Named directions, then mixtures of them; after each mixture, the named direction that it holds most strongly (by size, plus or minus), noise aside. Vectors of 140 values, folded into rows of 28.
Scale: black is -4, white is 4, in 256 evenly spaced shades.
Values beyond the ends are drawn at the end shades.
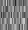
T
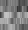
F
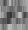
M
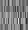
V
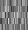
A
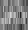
M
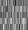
T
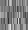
V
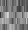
F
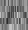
M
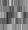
M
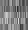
V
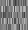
T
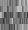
F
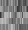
F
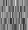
T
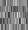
A
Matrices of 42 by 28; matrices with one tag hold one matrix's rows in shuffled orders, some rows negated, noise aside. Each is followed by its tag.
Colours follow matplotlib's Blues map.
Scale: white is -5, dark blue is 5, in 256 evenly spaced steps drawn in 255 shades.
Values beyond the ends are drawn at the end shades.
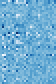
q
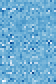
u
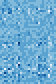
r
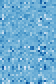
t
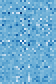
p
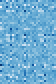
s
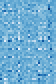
r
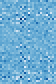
p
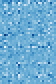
r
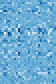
r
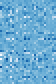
s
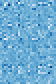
r
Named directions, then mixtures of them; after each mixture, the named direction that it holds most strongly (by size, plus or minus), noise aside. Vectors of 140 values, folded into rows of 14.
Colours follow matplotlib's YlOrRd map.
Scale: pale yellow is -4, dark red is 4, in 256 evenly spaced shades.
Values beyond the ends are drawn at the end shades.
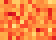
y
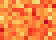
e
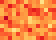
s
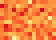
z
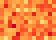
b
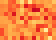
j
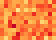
b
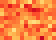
s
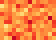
z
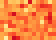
b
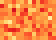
z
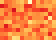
z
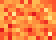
e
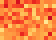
e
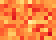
j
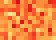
y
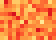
y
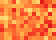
e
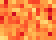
e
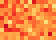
e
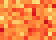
e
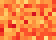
b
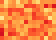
e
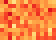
y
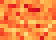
s
